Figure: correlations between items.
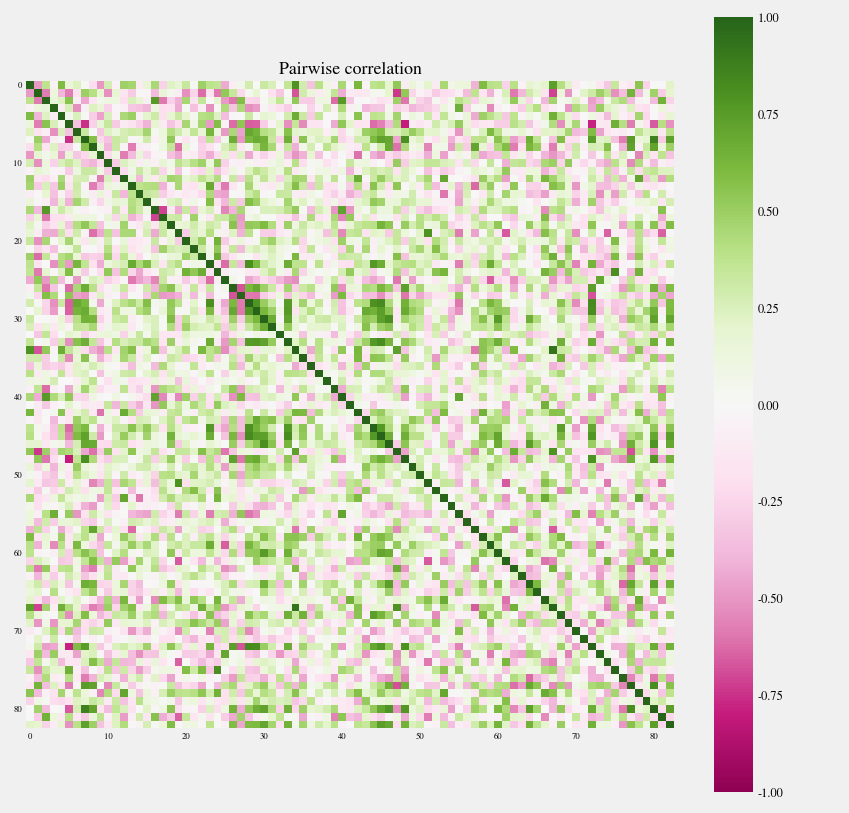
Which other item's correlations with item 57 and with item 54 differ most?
8
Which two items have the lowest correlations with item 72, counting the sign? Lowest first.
5, 27
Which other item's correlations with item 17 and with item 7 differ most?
68
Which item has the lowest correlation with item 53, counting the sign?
14
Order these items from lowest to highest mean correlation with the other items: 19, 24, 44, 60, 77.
19, 77, 24, 44, 60
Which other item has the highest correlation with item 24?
75
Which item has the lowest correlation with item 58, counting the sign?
9
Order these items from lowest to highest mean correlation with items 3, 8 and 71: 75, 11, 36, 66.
66, 36, 75, 11
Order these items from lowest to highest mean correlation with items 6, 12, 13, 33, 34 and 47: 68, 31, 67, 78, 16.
31, 16, 68, 78, 67
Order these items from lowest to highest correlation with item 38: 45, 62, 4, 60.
62, 4, 45, 60
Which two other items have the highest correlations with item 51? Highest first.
19, 66
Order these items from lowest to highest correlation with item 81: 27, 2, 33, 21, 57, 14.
21, 33, 57, 14, 27, 2
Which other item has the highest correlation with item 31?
30
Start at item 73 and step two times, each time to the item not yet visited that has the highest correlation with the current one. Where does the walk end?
1
